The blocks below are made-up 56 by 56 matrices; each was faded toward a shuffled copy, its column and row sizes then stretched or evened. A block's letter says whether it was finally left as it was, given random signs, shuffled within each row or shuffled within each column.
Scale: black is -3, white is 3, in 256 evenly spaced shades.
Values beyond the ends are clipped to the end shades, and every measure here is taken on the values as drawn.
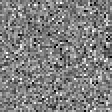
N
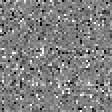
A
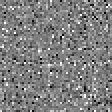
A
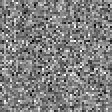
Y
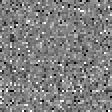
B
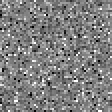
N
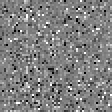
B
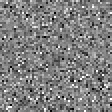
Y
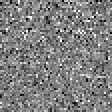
Y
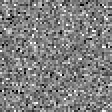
Y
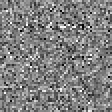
B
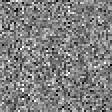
N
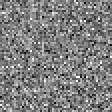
Y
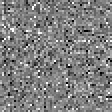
A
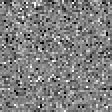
Y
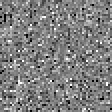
A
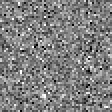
N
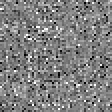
A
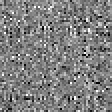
A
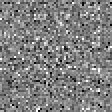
A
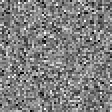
N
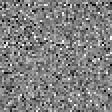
Y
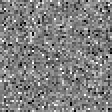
N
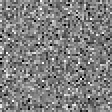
N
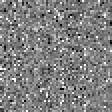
A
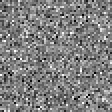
Y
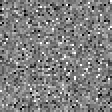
N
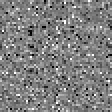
A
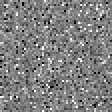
N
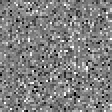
N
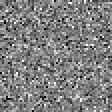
Y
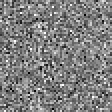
N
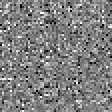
A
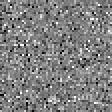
Y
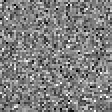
N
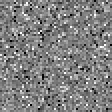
B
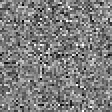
B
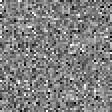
A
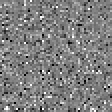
A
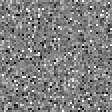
N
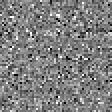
A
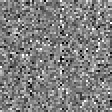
N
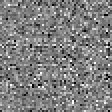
A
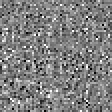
A
